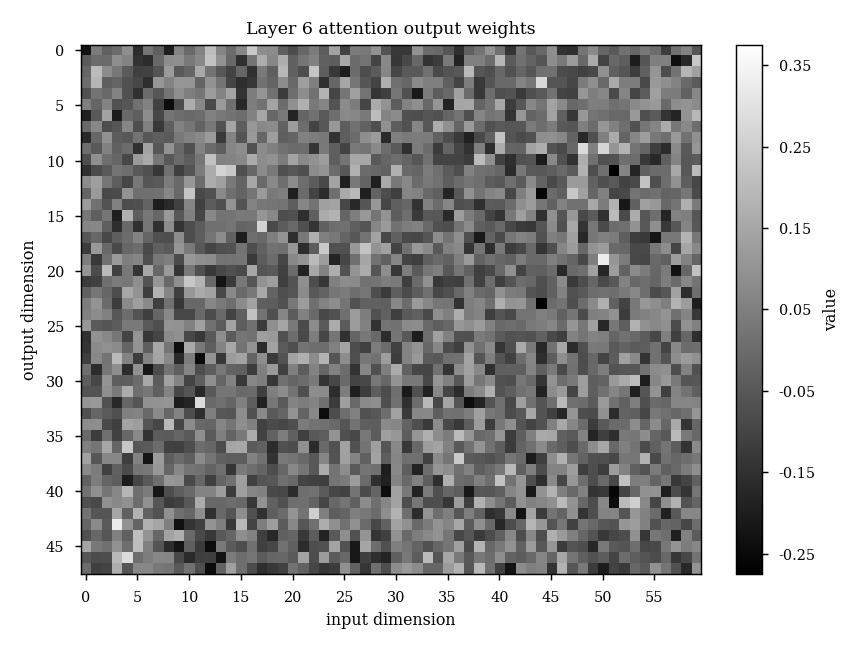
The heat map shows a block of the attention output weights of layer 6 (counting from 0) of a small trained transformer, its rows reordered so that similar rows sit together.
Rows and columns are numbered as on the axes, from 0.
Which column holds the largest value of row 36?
4
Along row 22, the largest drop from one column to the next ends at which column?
58
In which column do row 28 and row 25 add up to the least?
50
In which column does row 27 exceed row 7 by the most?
7
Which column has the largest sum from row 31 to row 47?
30
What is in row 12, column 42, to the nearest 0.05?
-0.05
